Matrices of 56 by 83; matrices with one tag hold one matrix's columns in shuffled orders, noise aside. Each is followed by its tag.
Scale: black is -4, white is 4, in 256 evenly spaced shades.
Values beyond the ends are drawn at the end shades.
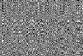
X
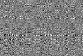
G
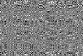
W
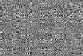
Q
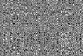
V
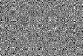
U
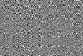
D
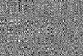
X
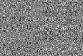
U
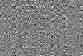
D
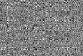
U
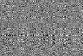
G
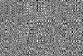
X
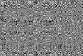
W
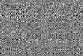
Q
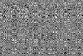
Q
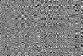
D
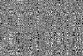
V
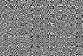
D
